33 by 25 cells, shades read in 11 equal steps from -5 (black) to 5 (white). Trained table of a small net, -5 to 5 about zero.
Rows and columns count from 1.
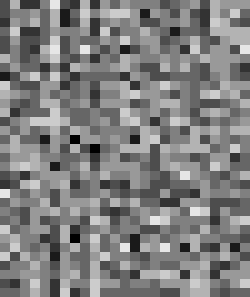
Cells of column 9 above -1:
19
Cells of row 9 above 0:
5
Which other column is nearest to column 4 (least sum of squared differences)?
3
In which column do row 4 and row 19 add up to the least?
10
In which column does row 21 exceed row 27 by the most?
14
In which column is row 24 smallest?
12
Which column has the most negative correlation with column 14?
16
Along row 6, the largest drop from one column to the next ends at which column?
7
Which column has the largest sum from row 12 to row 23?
4
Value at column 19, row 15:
-2
